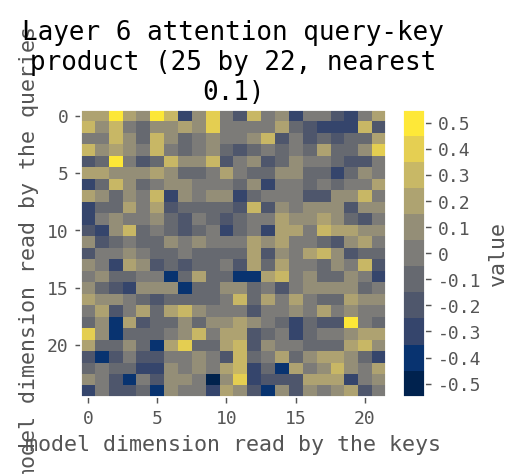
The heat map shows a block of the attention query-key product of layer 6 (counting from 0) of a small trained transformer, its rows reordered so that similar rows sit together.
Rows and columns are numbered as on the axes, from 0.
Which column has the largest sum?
20
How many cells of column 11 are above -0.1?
15
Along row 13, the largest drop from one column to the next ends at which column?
21
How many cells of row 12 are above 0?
6
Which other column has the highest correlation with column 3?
12
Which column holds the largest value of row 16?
11
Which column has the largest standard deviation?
2
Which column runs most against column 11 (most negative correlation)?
5
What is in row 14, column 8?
0.2
